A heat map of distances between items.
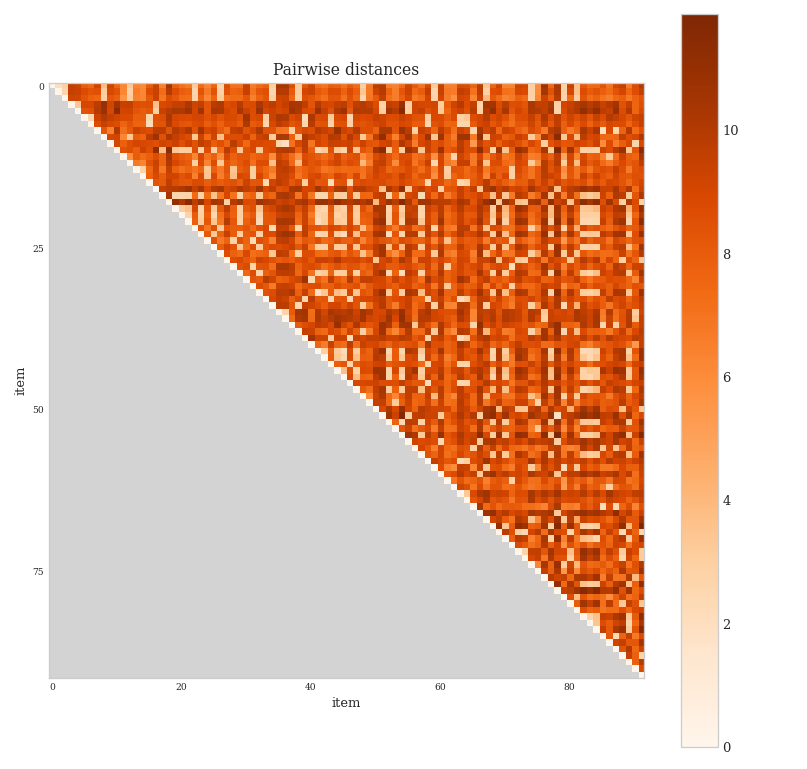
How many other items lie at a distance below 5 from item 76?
4
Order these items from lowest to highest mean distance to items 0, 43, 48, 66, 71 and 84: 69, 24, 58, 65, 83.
24, 83, 58, 65, 69
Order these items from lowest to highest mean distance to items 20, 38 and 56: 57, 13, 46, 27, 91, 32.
57, 32, 13, 27, 46, 91
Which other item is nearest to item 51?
78
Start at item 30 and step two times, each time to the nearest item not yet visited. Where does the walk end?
90
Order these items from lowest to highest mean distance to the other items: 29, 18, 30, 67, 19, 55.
29, 19, 67, 30, 55, 18
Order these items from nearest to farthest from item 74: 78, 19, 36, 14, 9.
14, 19, 9, 36, 78
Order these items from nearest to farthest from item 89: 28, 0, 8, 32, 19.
32, 19, 0, 28, 8
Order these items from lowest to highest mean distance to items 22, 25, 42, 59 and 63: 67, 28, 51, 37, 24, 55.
67, 24, 28, 37, 55, 51
